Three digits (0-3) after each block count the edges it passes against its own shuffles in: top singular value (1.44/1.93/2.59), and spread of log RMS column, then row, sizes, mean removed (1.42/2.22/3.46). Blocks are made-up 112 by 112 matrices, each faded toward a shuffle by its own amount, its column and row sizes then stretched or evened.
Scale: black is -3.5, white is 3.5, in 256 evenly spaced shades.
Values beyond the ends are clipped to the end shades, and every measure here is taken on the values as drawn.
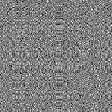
3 0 0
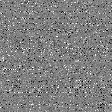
2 0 2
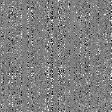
1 3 1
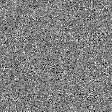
0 1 2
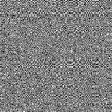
3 0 2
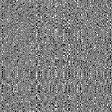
3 2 0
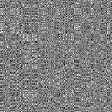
3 2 0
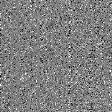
1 2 0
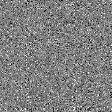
1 1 1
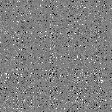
1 2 2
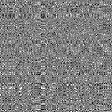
3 1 2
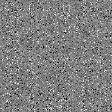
1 2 1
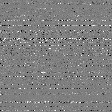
1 0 3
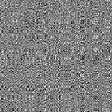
3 2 1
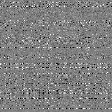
2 1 3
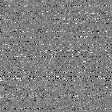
0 0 3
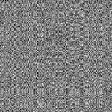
3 2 0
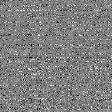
1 1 3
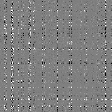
3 3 2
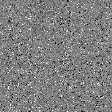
1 1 1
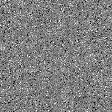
1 1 0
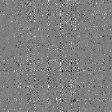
2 2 2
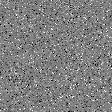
1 0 0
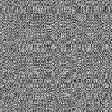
3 0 0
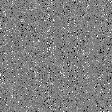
1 2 0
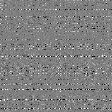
2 1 3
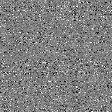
1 0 2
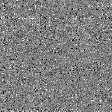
1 1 2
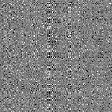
3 2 1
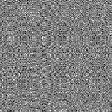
3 1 1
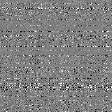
1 2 3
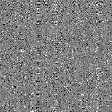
2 1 1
